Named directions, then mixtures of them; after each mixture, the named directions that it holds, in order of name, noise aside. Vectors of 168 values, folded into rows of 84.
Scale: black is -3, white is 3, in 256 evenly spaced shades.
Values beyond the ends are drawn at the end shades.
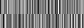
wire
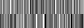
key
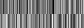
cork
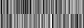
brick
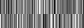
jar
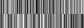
brick, cork, key.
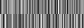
wire.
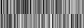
brick.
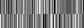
jar.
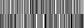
key.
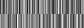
cork, jar, wire.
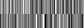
brick, key.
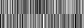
brick, jar, key.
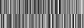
brick, wire.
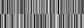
wire.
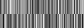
key, wire.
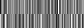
wire.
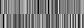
wire.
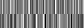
key.
